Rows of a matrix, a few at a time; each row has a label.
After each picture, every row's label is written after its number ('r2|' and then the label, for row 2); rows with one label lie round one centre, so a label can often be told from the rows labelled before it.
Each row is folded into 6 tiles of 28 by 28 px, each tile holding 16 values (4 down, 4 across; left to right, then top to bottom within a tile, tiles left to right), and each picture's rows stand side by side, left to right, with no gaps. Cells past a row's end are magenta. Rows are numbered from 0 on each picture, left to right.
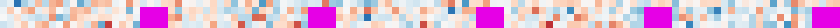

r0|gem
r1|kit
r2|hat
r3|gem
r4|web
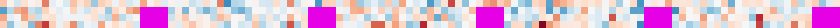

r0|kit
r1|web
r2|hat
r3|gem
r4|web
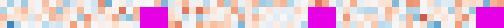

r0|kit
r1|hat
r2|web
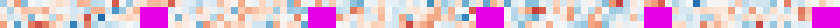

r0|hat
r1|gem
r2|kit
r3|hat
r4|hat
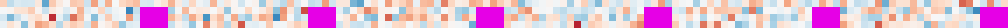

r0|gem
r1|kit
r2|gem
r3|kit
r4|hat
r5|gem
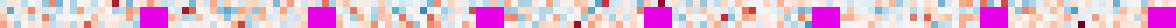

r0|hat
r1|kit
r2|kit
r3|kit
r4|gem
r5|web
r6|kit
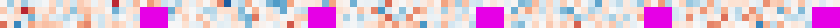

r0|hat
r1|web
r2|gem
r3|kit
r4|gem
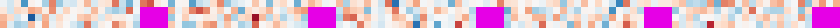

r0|hat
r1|hat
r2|web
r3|web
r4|gem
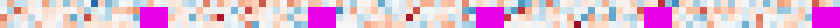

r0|kit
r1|gem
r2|gem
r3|kit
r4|hat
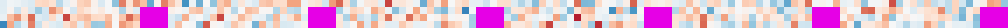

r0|web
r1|gem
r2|gem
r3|gem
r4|web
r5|hat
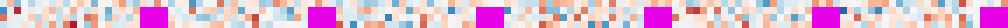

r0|kit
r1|hat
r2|hat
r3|gem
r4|kit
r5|web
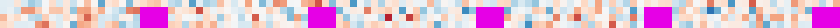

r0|hat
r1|hat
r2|gem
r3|gem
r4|web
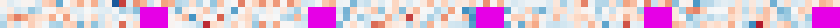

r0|web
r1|gem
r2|gem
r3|web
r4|hat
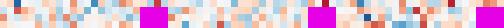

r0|kit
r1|kit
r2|hat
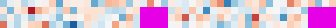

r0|hat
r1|web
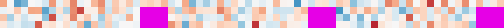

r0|gem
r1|hat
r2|gem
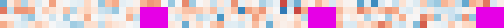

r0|hat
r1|hat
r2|hat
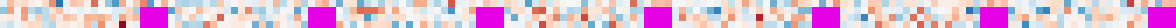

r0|web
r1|gem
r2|hat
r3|gem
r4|web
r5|gem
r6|web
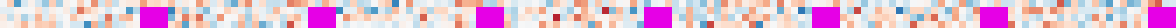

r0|gem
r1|web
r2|web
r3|gem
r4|gem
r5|kit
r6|hat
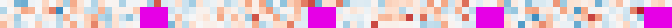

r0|kit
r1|web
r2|gem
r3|hat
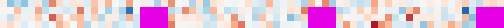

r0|gem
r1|kit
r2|gem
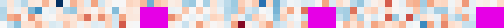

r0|web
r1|kit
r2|gem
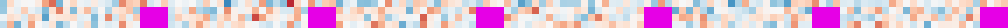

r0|web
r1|web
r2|hat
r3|kit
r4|web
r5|gem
